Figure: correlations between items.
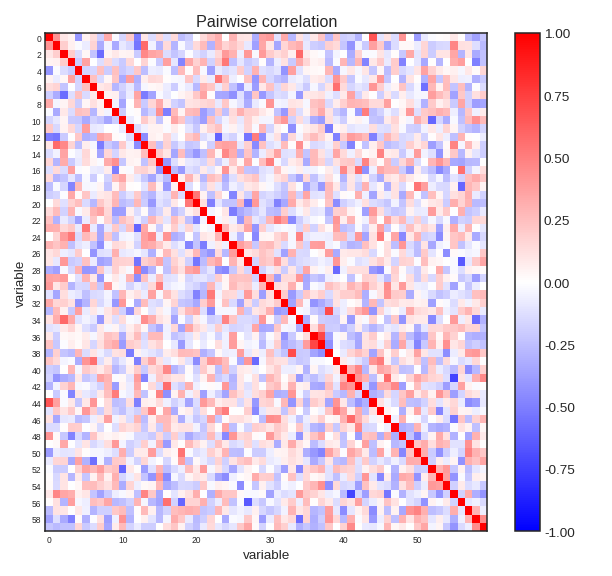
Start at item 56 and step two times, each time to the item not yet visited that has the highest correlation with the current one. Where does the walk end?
42
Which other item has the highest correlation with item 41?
46
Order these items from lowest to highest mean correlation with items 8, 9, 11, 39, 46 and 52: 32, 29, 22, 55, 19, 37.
55, 32, 29, 19, 22, 37
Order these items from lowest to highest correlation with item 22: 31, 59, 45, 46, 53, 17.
53, 45, 59, 17, 46, 31
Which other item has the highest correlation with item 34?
2
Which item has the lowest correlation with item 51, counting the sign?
6
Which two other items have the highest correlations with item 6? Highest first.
39, 44
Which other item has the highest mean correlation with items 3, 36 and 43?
37
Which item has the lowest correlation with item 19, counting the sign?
25
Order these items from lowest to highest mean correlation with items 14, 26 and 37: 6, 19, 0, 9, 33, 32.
32, 6, 19, 33, 0, 9
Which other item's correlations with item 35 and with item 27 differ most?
56
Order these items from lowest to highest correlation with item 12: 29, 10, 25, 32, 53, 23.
23, 29, 32, 25, 10, 53
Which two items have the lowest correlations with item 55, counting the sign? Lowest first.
41, 46
